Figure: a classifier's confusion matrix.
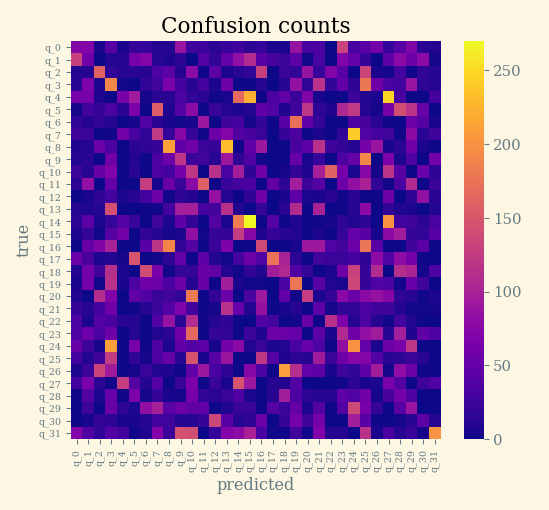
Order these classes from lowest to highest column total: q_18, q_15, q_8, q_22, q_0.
q_22, q_0, q_18, q_8, q_15
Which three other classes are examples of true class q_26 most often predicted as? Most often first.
q_18, q_2, q_19
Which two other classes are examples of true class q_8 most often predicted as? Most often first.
q_13, q_21
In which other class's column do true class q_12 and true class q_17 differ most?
q_5
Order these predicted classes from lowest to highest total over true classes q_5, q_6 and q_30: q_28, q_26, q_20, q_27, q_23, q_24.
q_26, q_27, q_23, q_28, q_20, q_24
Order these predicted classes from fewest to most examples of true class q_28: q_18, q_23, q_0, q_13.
q_0, q_13, q_23, q_18
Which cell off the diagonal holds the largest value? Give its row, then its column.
q_14, q_15
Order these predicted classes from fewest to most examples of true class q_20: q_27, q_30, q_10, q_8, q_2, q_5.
q_30, q_8, q_5, q_27, q_2, q_10
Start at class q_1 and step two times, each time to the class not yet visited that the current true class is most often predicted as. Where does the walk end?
q_23
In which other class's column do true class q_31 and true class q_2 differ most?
q_9
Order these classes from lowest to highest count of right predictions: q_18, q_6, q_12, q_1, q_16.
q_6, q_1, q_12, q_18, q_16
